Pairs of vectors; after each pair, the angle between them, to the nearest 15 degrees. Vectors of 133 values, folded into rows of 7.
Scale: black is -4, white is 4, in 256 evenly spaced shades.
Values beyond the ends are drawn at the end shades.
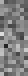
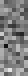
30 degrees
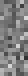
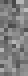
60 degrees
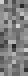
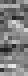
75 degrees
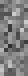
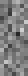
45 degrees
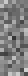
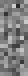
105 degrees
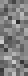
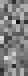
30 degrees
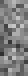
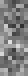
165 degrees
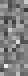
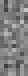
120 degrees
